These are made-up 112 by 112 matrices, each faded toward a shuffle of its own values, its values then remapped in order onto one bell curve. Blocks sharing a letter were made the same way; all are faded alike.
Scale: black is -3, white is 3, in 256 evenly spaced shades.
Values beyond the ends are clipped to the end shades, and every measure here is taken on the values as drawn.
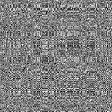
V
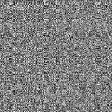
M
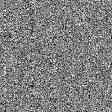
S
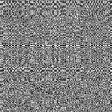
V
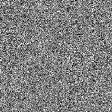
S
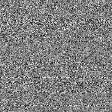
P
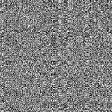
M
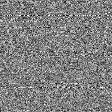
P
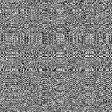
V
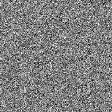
S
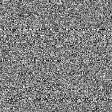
P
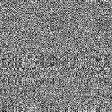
M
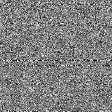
P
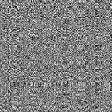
M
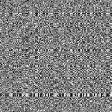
V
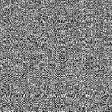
M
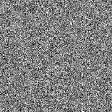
S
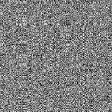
M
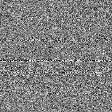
P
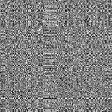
V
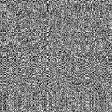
M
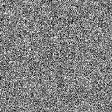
S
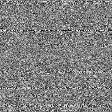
P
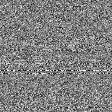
P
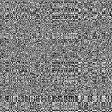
V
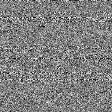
P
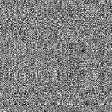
M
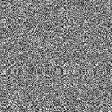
M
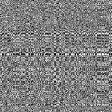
V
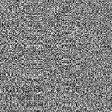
M
